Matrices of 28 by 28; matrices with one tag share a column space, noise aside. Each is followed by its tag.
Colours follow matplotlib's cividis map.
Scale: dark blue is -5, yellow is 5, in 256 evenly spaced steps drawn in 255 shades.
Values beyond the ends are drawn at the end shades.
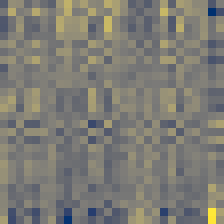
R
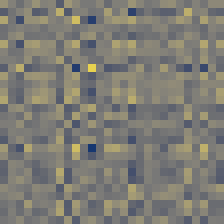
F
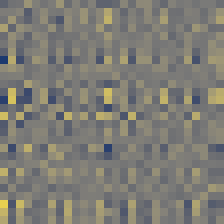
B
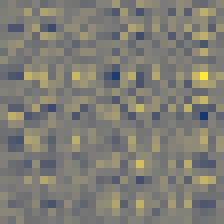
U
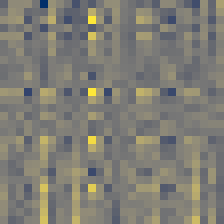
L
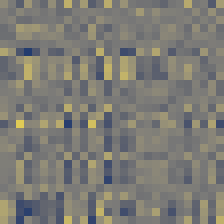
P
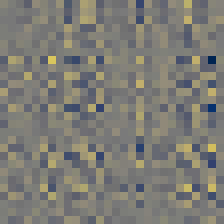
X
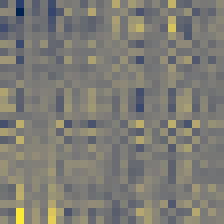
R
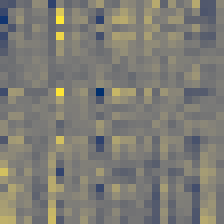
L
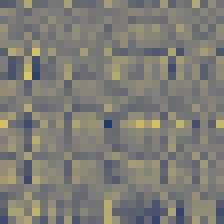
P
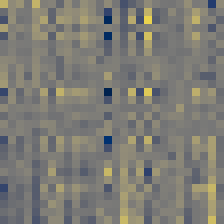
L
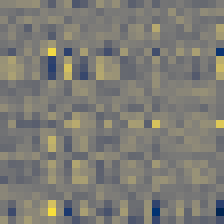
P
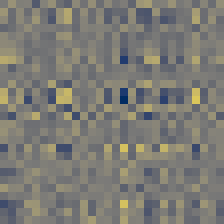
B
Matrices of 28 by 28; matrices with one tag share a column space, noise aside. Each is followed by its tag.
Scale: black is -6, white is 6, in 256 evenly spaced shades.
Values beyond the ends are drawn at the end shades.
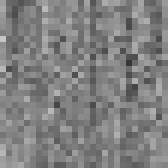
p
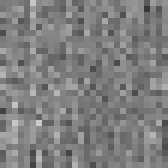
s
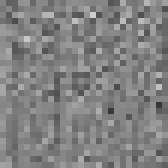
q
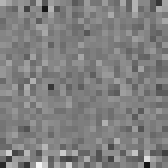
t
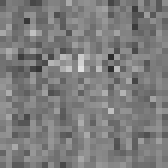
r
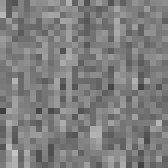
s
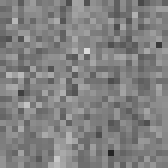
p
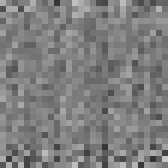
t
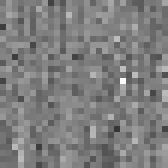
p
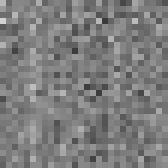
q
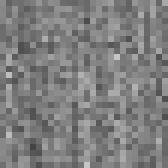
p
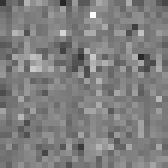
r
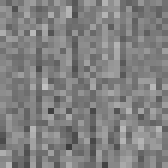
s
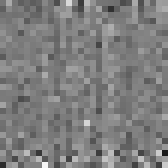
t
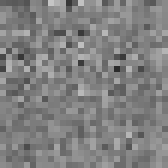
r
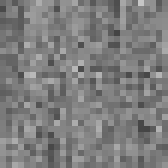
p
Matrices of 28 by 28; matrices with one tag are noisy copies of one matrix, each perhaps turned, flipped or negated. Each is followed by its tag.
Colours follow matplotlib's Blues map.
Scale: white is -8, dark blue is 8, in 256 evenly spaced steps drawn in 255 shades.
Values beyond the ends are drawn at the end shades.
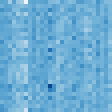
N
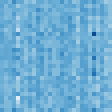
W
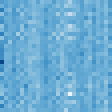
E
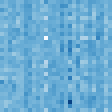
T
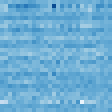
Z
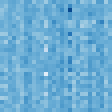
T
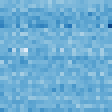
N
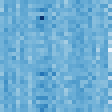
E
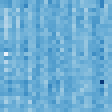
Z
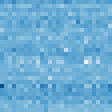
N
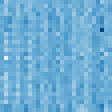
Z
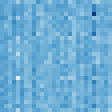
W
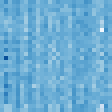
Z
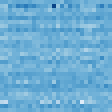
Z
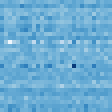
T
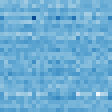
W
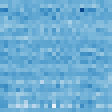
Z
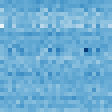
N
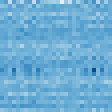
E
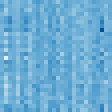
Z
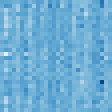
Z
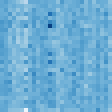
N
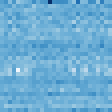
E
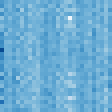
E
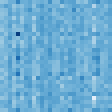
W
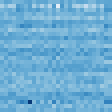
Z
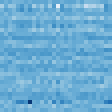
Z
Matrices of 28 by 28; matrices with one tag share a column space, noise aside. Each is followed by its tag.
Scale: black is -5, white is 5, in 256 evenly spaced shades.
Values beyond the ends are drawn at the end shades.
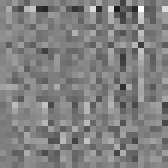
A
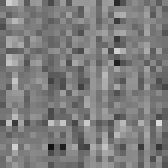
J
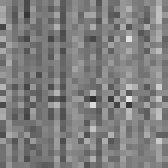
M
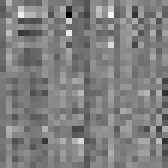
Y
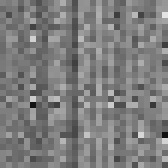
M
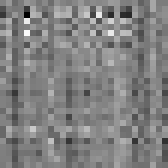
Y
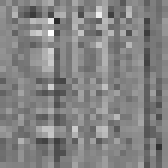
Y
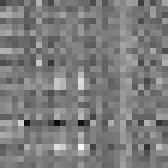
J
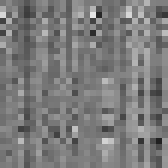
Y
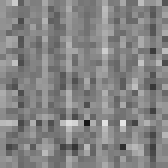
J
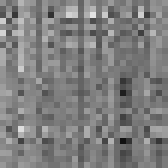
Y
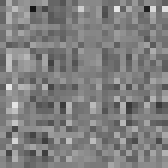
A
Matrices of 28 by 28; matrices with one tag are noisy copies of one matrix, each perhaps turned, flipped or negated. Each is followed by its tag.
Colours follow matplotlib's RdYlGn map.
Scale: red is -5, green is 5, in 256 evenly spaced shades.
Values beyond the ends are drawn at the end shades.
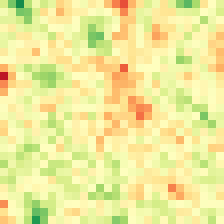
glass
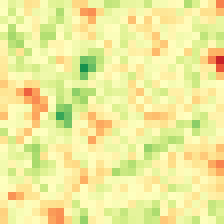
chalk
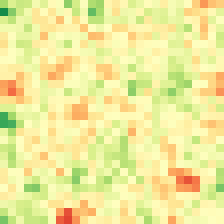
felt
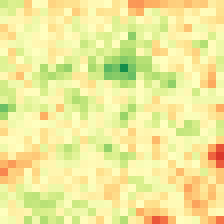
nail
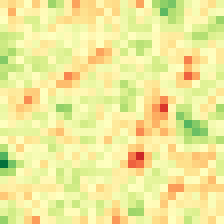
chalk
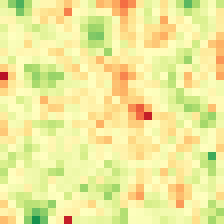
glass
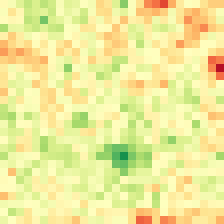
nail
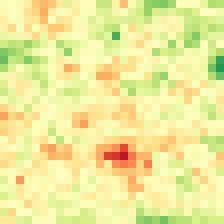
nail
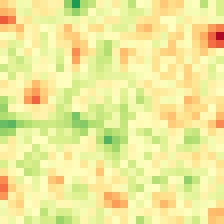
glass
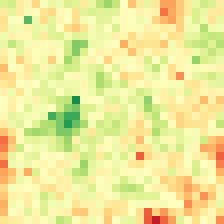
nail
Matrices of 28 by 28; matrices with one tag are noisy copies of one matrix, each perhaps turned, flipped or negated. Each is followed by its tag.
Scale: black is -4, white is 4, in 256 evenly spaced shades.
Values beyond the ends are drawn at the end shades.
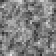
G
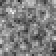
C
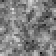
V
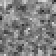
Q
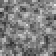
C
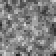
C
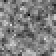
C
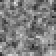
Q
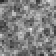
C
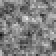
G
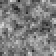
V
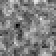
G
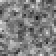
C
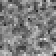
Q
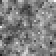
V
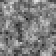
G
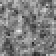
G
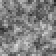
V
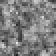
G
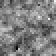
V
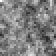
V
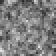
C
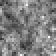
V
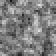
G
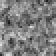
Q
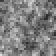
V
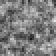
G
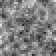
C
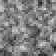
Q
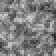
G
